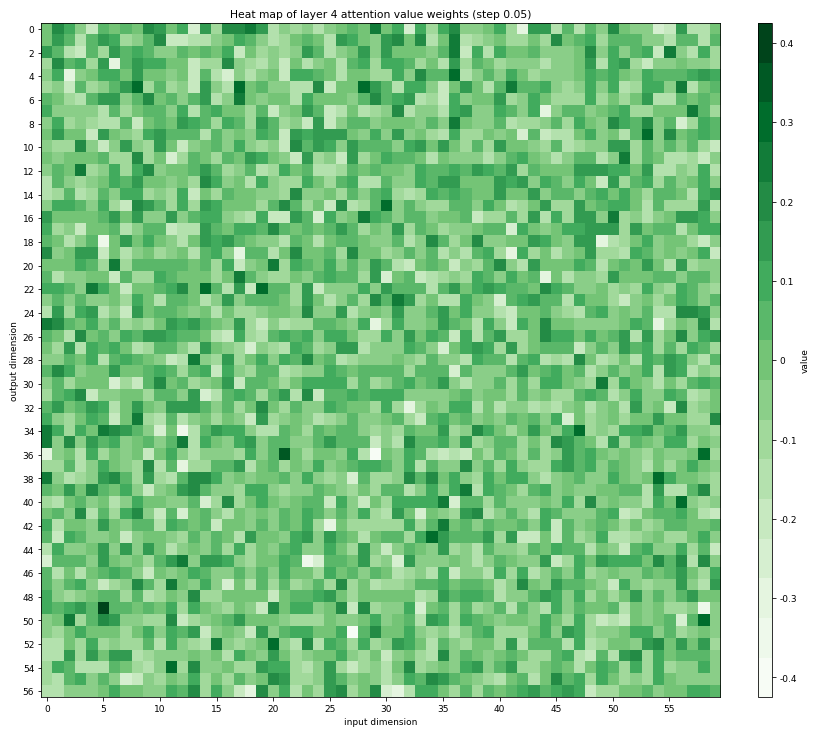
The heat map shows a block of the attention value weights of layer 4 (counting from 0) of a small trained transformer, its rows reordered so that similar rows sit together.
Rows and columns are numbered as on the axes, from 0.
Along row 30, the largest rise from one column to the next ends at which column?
49
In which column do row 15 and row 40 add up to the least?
25
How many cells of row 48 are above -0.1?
47
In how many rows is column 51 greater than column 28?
23
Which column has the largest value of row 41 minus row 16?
38
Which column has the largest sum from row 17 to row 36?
4
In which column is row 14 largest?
22
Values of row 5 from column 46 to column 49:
-0.1 -0.05 0.1 -0.05
